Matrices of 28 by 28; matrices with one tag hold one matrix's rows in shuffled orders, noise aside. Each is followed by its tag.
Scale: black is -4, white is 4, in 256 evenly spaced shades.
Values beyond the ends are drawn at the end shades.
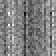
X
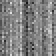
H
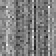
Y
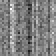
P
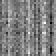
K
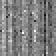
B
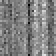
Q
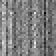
B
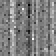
P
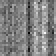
Q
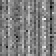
K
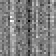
P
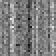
P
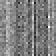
Y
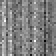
B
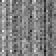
B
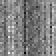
X
